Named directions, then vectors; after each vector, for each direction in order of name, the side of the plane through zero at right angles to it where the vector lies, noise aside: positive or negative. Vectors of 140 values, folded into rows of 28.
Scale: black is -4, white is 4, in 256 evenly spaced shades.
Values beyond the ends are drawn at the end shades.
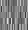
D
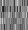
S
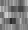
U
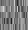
negative, negative, positive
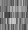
negative, negative, negative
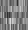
negative, negative, negative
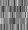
positive, positive, positive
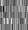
positive, positive, negative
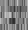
positive, positive, positive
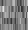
negative, negative, positive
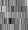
positive, negative, positive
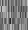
positive, negative, positive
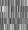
positive, negative, positive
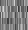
negative, negative, positive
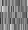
positive, negative, positive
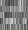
positive, negative, negative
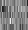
negative, positive, negative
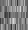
negative, negative, negative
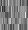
negative, positive, negative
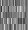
positive, negative, negative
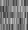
positive, positive, negative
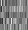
positive, negative, negative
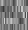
positive, positive, negative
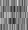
positive, positive, positive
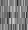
negative, negative, negative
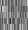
positive, negative, positive
